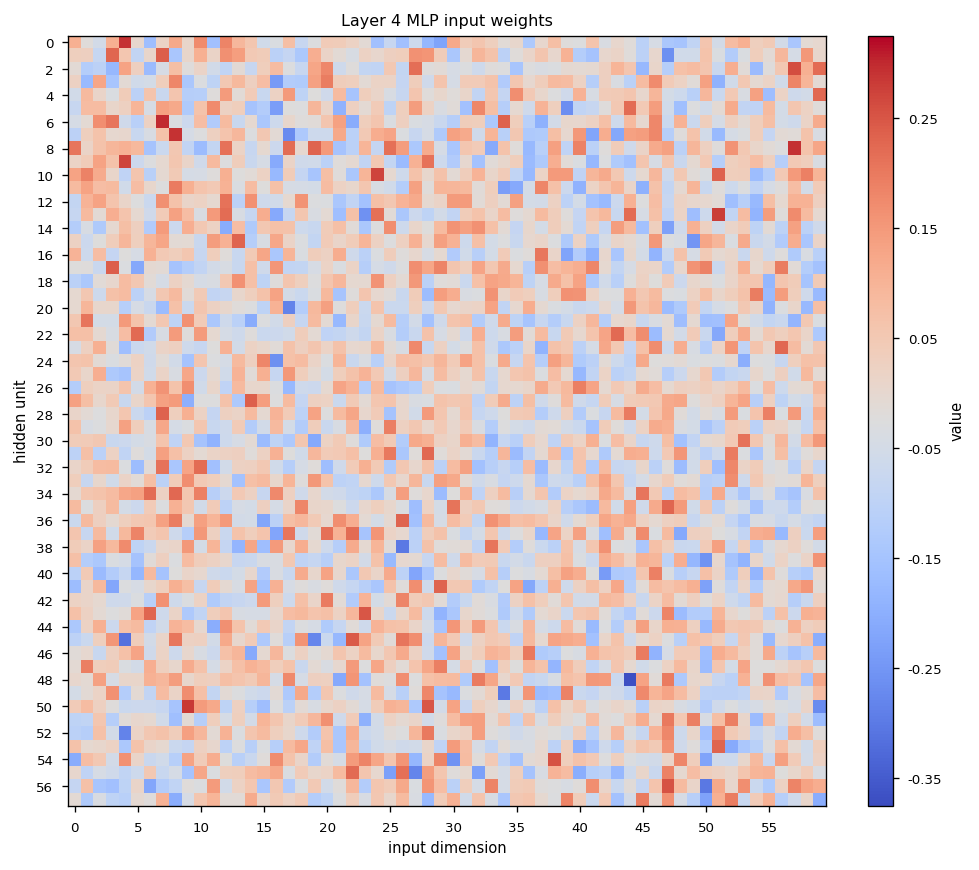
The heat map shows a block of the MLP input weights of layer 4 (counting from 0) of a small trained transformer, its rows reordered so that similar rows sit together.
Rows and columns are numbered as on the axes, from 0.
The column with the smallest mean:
50
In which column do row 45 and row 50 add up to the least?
59
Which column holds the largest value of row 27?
14
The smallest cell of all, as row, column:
48, 44
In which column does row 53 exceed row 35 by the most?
51
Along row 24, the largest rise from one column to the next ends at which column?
17
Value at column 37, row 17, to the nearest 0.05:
0.15
